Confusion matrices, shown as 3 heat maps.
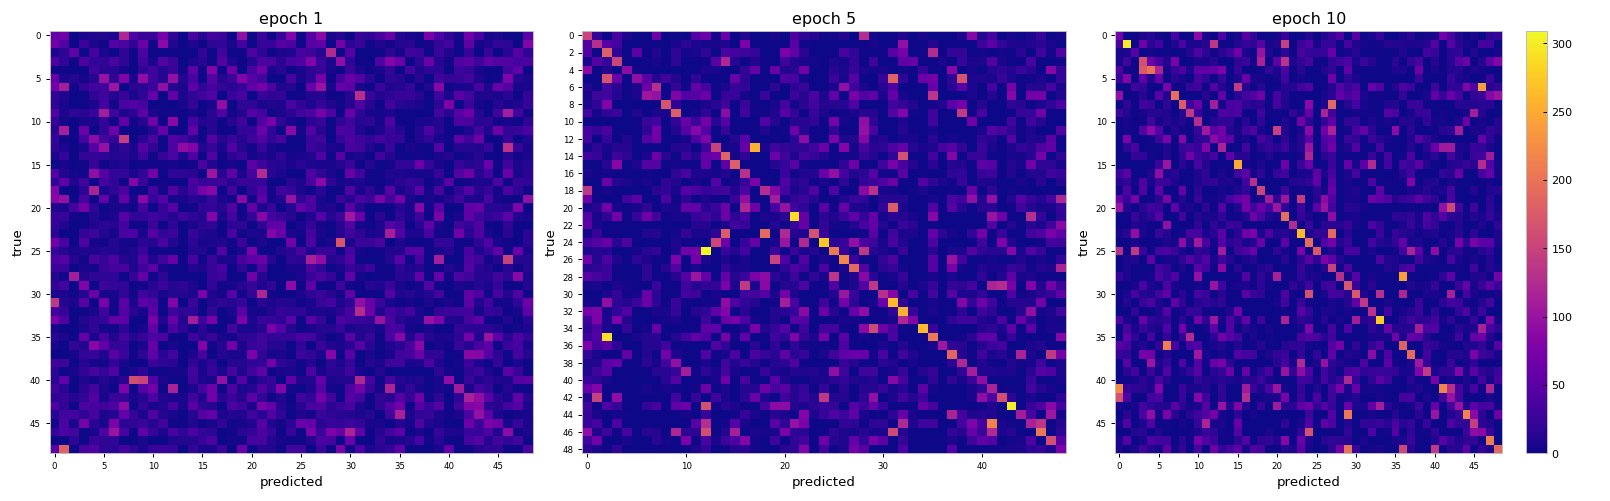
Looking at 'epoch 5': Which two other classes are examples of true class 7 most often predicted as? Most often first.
35, 6
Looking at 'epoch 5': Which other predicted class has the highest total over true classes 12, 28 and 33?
25
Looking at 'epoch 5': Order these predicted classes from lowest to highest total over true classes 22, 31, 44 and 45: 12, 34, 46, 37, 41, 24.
34, 24, 37, 12, 46, 41
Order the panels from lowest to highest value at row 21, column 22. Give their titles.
epoch 10, epoch 1, epoch 5
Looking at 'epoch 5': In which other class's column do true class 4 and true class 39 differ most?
10
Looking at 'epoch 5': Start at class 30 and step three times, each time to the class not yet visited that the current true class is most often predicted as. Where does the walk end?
48
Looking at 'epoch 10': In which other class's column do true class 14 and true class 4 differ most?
3
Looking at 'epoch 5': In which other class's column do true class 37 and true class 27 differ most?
47
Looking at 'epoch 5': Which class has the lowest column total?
36
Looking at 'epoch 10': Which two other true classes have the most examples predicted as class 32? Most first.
15, 37
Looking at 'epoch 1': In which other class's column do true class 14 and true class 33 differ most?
38
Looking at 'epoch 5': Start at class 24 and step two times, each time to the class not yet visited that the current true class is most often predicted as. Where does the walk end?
17
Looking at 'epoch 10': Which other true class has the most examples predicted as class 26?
9
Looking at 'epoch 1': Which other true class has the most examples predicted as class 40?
8
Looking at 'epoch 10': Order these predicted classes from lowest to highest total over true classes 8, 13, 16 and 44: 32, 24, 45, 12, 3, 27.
32, 3, 45, 12, 24, 27
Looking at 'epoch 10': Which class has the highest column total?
27
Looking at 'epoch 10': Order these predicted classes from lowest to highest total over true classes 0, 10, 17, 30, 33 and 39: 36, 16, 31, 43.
31, 43, 36, 16
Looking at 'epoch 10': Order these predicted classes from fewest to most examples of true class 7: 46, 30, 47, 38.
38, 46, 30, 47
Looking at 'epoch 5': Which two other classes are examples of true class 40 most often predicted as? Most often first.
31, 14
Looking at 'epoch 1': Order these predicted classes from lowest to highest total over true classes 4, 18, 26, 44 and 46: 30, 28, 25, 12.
25, 28, 12, 30
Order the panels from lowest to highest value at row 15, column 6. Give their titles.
epoch 1, epoch 5, epoch 10
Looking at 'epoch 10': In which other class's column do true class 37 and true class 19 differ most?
23
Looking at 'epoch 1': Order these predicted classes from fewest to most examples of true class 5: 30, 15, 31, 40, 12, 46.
15, 40, 31, 30, 46, 12
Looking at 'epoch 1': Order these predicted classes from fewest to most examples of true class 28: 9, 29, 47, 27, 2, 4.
29, 4, 27, 9, 47, 2
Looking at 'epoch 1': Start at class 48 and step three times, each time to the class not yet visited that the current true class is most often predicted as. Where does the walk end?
24
